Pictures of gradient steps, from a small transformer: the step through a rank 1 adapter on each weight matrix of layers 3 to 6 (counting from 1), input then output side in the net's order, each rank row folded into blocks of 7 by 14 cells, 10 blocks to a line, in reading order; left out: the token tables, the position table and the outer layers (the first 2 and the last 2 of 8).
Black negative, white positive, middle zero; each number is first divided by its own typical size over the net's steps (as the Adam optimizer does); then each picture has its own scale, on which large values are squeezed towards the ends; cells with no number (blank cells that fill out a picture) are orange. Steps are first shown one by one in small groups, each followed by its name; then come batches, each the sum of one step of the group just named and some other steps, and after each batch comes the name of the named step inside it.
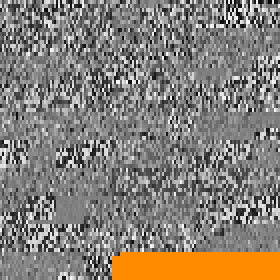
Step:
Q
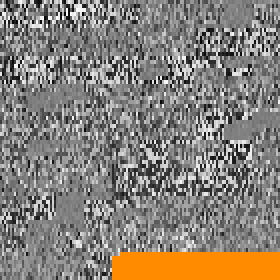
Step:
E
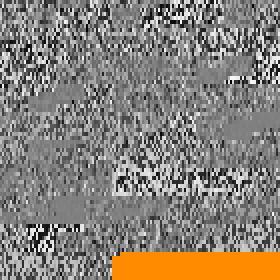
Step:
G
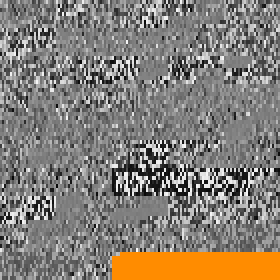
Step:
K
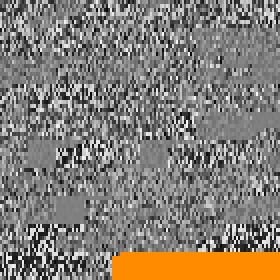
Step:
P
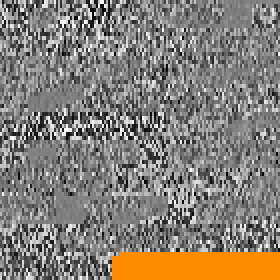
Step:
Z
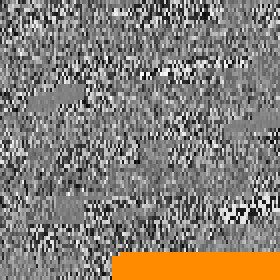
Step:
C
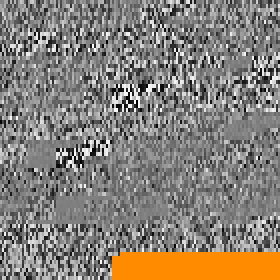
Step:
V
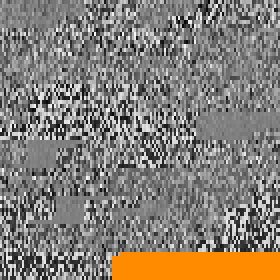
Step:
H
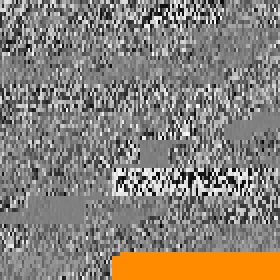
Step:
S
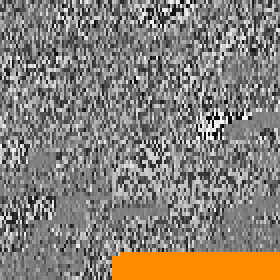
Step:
G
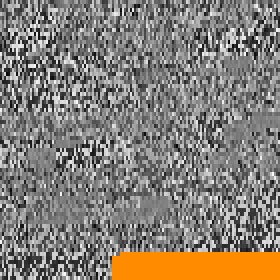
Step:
V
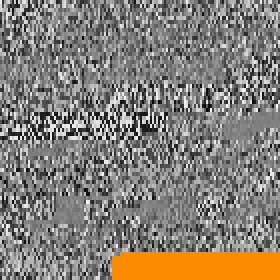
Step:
S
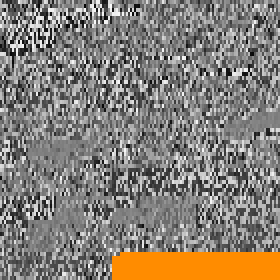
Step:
E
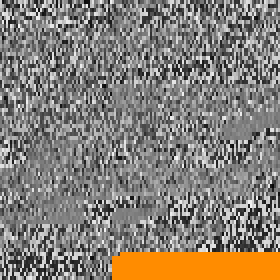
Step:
Z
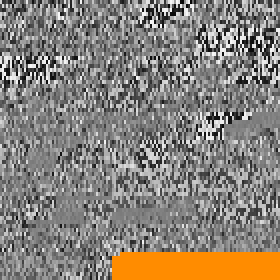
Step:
G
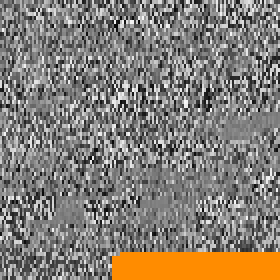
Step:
C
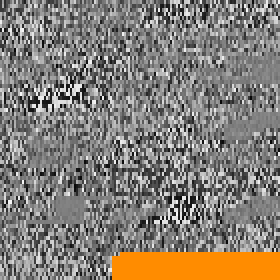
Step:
C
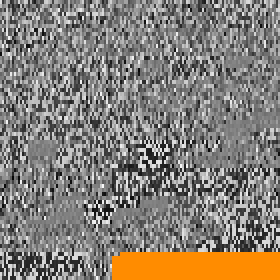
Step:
K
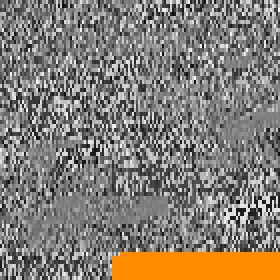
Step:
K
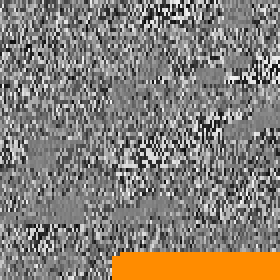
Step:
G
